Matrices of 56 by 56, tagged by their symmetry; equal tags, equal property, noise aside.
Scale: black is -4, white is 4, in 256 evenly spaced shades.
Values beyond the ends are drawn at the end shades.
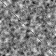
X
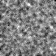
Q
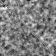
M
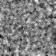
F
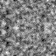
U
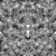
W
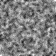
X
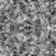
U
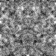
W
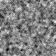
M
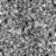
X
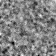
Q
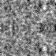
U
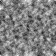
X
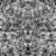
W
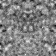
W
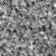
M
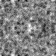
U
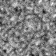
Q
